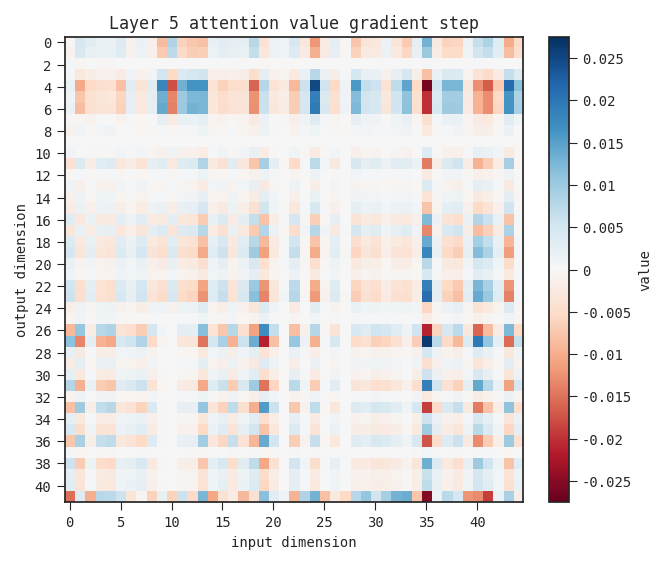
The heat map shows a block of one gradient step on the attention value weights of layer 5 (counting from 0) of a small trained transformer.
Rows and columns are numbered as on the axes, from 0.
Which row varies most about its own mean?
4
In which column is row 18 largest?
35
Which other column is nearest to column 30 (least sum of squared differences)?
29
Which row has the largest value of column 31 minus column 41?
41
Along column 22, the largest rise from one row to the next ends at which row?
27
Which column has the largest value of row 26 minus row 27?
19
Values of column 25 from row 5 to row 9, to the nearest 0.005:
0.005 0.005 0 0 0
